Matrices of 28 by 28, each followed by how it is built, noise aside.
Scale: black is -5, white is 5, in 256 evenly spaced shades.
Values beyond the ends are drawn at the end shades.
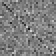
diagonal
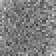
smooth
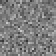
repeating columns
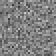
repeating rows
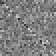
diagonal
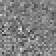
lower triangular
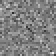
diagonal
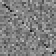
diagonal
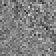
upper triangular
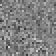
lower triangular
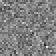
diagonal
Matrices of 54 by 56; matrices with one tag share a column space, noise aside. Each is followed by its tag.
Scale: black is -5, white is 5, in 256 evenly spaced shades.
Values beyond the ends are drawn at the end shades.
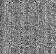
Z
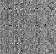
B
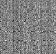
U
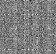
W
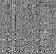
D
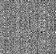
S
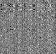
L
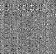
L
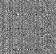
W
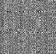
S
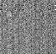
L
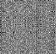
S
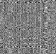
Z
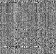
Z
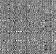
U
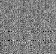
U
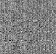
U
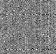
W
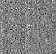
B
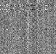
L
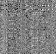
L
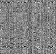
Z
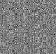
B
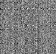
B
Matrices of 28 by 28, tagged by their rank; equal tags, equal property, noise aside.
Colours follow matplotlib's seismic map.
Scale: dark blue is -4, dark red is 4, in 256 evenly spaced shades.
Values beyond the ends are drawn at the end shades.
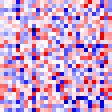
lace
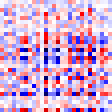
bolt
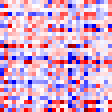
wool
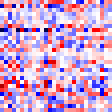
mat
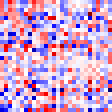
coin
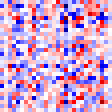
mat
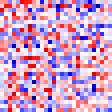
lace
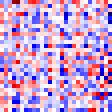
mat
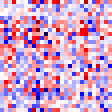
coin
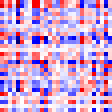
bolt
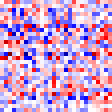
coin
